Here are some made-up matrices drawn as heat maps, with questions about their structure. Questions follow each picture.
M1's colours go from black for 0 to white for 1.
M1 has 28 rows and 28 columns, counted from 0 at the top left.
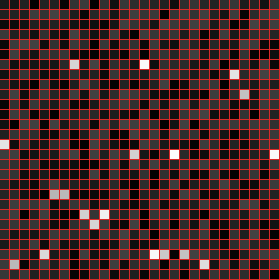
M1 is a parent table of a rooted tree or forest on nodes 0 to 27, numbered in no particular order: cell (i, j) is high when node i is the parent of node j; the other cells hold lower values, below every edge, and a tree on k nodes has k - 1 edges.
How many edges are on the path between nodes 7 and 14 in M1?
2
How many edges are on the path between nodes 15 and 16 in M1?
2
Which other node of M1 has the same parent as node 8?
10
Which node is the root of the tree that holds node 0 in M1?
19
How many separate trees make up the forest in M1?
9
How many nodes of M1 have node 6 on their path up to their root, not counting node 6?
4
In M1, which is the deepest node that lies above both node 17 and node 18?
25
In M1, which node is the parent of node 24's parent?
22
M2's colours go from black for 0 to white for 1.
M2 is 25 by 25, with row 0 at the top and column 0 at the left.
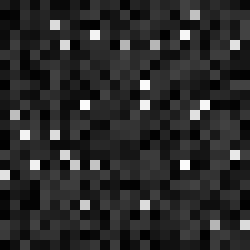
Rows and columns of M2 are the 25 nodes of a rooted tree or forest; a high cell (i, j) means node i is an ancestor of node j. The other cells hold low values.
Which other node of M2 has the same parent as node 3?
7
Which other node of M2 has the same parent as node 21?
24
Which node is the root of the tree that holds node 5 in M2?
13
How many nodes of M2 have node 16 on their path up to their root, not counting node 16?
4
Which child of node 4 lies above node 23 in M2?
15
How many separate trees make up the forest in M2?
7
